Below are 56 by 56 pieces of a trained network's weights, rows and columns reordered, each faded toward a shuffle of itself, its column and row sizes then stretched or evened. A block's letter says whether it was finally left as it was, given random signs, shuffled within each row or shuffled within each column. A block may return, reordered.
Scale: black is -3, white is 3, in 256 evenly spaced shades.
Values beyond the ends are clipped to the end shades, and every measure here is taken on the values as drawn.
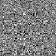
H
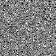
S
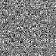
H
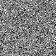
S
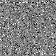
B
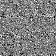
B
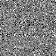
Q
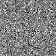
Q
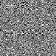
H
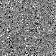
S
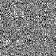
H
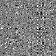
H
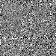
Q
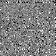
Q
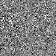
Q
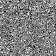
B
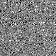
B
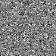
B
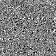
B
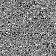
B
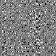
H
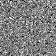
B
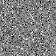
S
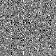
Q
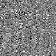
H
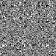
H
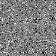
Q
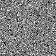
S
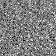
B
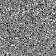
B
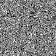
B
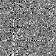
Q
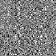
H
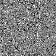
S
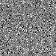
Q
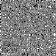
H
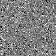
S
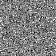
B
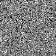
Q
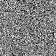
B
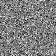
B
